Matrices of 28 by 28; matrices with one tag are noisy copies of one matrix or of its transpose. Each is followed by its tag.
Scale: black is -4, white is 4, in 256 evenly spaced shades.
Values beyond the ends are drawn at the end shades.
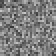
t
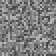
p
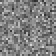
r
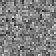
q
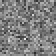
r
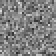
q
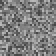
t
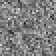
r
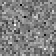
r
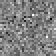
q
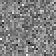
r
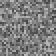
q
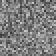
r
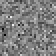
p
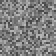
q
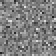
q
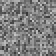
p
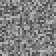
p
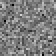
p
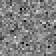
r
